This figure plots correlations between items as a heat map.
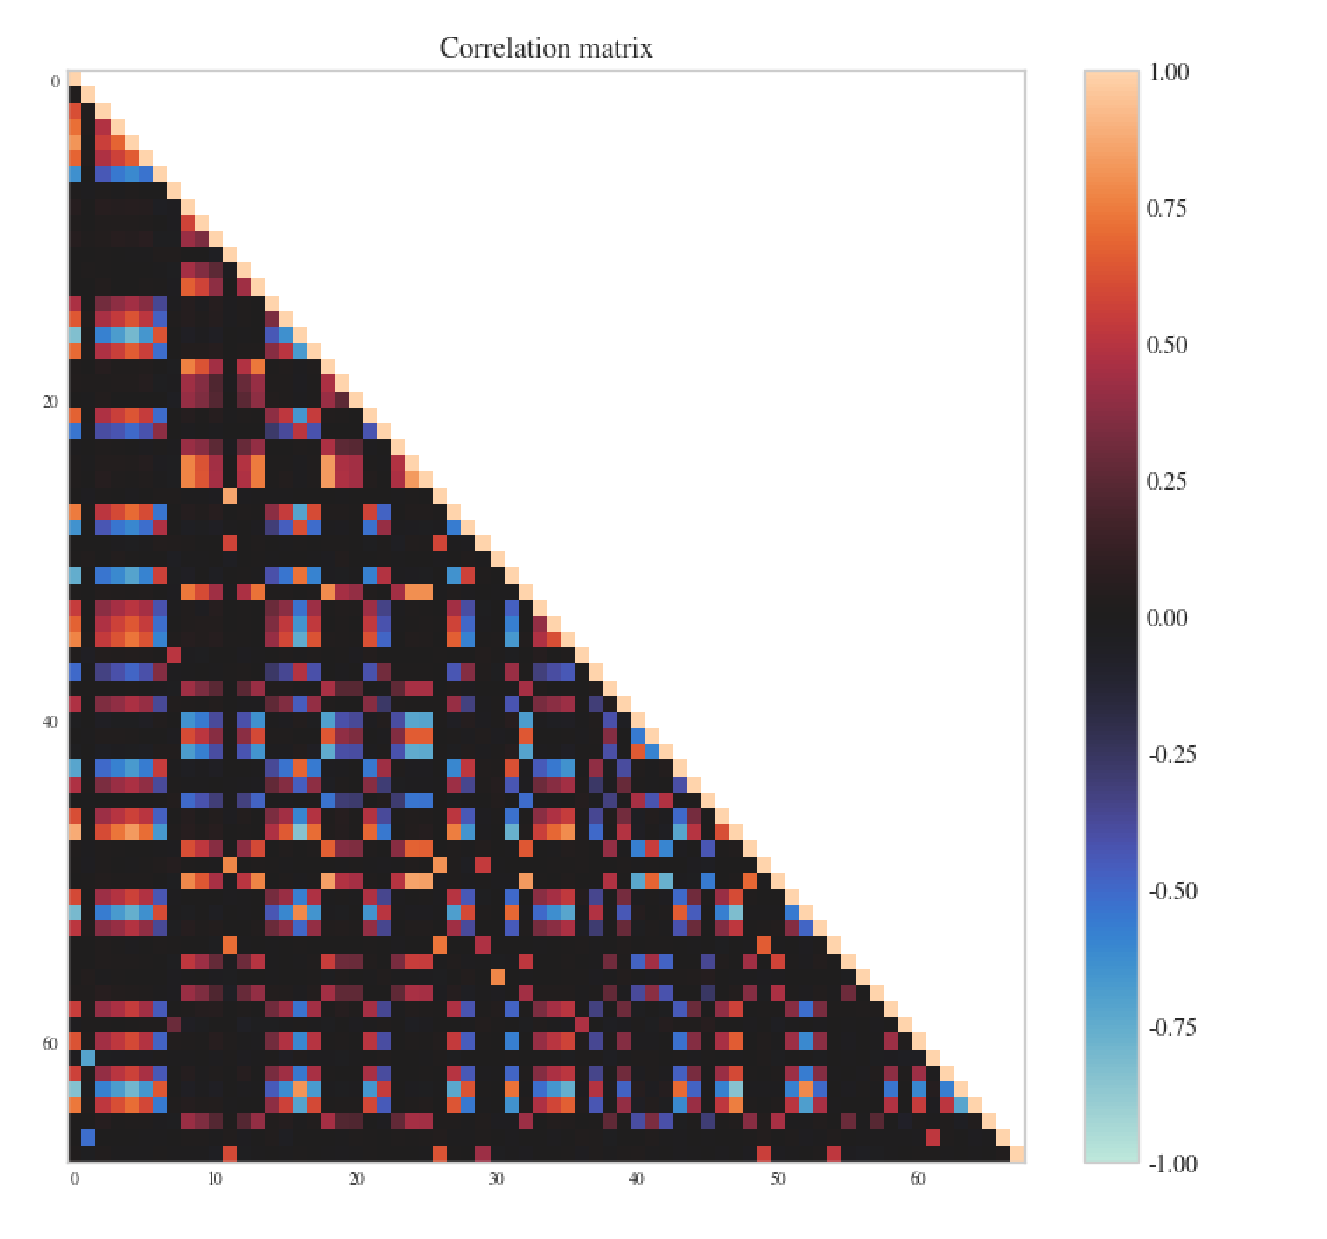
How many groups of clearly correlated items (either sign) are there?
6
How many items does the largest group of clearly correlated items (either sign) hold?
32
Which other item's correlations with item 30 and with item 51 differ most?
56
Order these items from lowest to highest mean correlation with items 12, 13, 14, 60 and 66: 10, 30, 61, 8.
30, 61, 10, 8
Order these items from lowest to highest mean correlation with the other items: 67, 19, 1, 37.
37, 1, 67, 19
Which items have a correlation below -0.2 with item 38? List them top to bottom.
40, 42, 45
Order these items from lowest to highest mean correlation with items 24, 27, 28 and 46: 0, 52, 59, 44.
52, 59, 44, 0
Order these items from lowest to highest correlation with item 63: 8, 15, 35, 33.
35, 15, 33, 8
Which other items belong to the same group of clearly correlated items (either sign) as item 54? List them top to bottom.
11, 26, 29, 49, 67
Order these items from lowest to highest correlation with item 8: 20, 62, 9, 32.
62, 20, 9, 32
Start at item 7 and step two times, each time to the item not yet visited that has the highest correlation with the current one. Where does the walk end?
59
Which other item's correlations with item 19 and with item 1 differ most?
61
